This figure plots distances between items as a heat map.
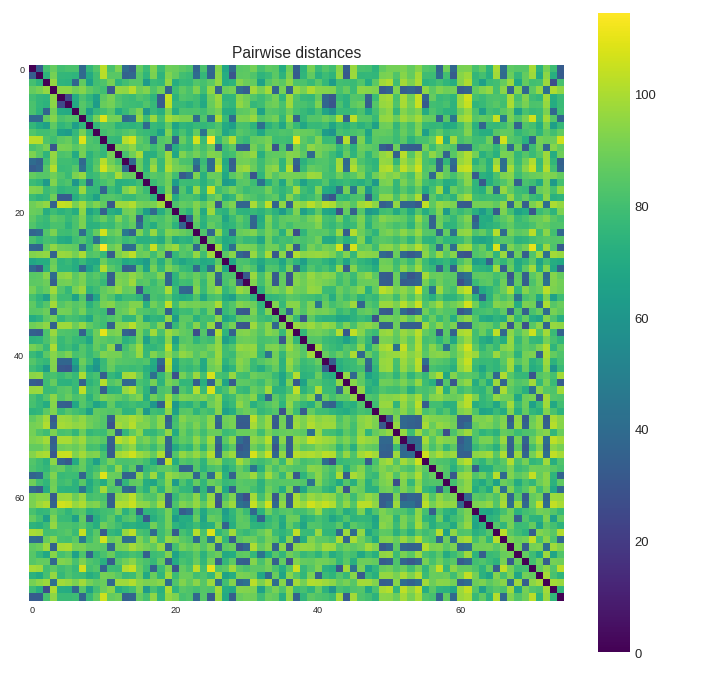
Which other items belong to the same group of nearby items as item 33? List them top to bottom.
40, 46, 71
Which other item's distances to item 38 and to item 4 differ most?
5
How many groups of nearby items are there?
12
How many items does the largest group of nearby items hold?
18
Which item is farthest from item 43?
25
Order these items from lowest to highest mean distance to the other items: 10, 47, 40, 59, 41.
59, 47, 41, 10, 40
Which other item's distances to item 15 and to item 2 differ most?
73
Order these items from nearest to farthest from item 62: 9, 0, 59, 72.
59, 9, 0, 72
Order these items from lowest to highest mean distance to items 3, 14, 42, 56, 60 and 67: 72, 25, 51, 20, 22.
72, 22, 20, 25, 51
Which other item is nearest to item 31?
15
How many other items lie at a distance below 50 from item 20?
6
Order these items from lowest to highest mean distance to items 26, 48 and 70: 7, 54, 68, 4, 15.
54, 68, 4, 15, 7
